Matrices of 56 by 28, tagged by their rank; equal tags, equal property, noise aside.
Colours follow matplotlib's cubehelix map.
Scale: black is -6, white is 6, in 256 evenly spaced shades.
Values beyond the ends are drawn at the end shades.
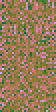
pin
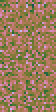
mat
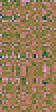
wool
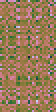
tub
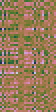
tub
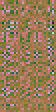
tub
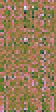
wool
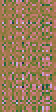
tub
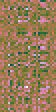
wool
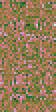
mat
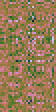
wool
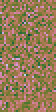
mat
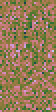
mat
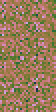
mat
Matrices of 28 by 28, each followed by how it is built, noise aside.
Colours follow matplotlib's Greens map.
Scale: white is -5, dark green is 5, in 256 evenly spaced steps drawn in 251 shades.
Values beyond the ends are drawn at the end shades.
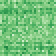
blocks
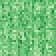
blocks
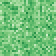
blocks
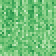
blocks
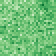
smooth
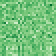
low rank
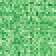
blocks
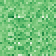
low rank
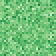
repeating rows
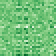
low rank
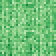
blocks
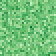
noise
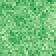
smooth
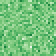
low rank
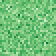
repeating columns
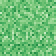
repeating columns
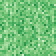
blocks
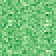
low rank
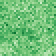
smooth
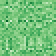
low rank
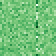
uneven columns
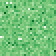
sparse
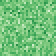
noise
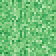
repeating rows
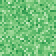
noise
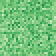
blocks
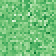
low rank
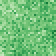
smooth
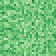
repeating rows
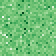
sparse
